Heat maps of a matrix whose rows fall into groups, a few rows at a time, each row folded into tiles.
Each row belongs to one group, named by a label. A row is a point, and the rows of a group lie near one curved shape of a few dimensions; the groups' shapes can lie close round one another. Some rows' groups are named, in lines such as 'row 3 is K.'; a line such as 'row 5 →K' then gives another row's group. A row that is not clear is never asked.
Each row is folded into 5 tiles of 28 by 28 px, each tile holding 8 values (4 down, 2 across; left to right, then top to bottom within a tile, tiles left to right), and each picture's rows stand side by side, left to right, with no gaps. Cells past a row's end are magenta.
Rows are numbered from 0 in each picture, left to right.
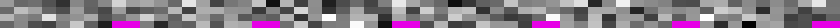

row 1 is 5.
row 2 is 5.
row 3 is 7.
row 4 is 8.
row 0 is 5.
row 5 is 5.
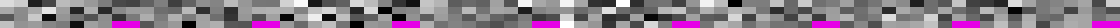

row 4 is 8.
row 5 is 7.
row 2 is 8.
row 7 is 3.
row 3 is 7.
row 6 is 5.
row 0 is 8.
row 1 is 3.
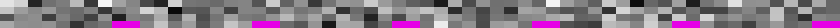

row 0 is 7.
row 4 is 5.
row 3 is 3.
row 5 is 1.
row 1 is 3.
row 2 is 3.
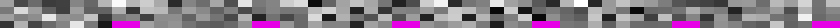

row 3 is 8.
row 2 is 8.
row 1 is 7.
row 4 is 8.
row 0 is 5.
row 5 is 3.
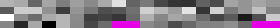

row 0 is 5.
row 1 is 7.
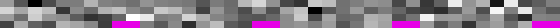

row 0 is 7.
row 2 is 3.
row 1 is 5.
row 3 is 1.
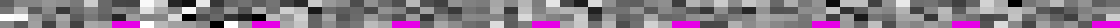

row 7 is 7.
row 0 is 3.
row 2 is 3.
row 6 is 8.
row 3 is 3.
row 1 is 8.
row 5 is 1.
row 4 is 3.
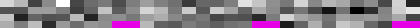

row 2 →1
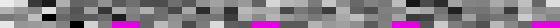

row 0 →8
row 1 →3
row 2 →1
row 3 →3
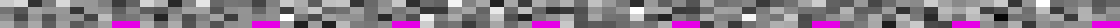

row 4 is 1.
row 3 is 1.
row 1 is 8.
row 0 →8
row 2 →5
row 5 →5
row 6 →3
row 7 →8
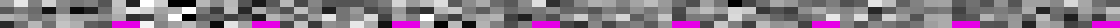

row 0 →1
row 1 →8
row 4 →3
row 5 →7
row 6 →3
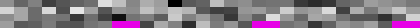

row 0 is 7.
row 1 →7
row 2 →7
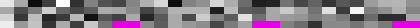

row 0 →8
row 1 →8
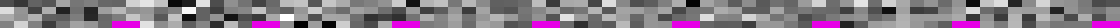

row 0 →3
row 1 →8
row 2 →5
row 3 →1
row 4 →5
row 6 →1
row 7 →8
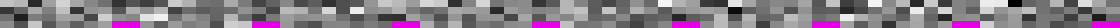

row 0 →8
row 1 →3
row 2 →7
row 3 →8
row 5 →3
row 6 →1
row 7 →7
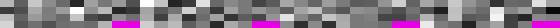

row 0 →1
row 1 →8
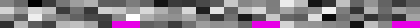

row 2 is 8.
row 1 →7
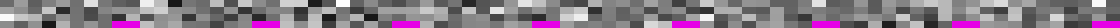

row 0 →3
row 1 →7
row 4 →3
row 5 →5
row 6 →3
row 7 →1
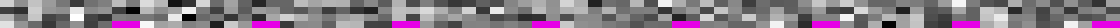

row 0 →1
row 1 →8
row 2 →1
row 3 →7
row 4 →7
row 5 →5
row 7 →3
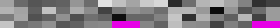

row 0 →7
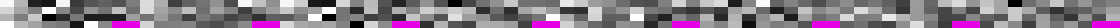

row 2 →8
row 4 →1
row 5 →8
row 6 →5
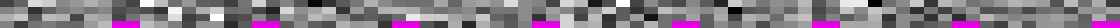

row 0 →3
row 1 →1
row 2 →7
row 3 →3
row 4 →8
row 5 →3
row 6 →7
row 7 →1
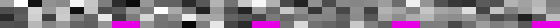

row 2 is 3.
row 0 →8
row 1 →5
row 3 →7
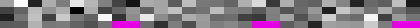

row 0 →8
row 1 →5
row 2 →5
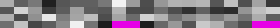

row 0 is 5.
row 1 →1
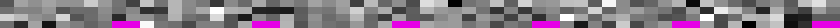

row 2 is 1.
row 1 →1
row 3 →7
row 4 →5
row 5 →5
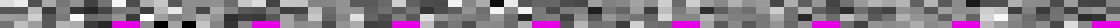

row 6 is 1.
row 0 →1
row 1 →5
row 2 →1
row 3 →1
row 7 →3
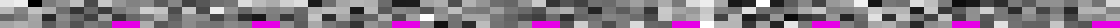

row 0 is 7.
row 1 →7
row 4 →3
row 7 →3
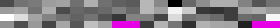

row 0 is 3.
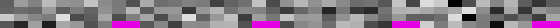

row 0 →3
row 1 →5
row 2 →1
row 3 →8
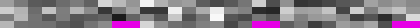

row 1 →1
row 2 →7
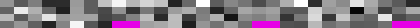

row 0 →5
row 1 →8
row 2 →8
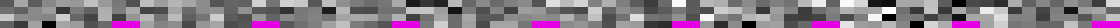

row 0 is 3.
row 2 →1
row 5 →5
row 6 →8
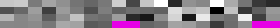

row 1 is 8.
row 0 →1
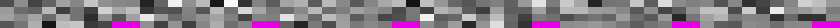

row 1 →1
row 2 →5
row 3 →5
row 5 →7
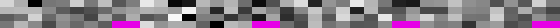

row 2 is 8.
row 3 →1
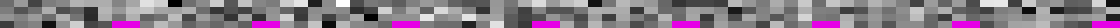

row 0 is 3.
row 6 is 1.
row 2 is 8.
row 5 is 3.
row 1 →7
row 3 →5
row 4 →8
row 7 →1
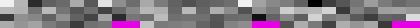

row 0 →7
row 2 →7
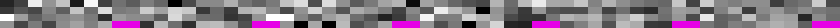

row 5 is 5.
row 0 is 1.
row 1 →7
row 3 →5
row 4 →1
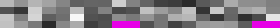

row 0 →1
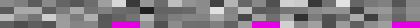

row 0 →5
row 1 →1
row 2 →8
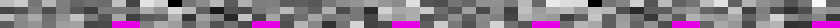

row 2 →3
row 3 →3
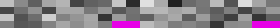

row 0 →5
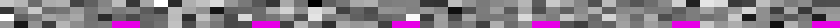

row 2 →7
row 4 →5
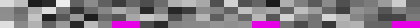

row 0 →8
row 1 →1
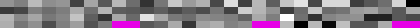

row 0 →1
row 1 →1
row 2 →5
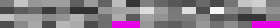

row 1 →7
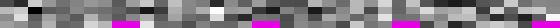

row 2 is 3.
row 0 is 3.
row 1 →1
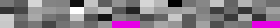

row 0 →1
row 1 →7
